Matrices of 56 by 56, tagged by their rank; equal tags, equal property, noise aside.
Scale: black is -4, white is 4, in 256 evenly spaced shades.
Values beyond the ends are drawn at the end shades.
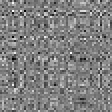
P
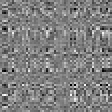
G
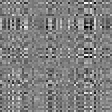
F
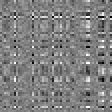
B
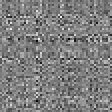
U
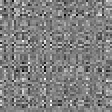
P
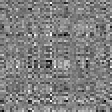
G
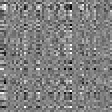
F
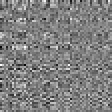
G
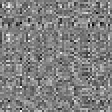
U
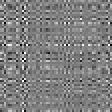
F
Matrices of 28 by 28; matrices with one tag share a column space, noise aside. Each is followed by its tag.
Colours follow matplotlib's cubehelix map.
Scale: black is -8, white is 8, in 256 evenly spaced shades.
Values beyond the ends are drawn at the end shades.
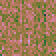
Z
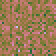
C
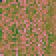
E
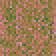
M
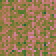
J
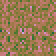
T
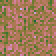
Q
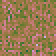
J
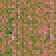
M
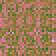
T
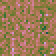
C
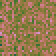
Z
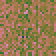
J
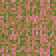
Z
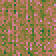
E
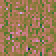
T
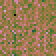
E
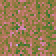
C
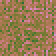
Q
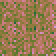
C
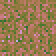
M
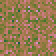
M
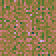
Q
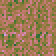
Z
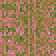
T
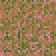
J
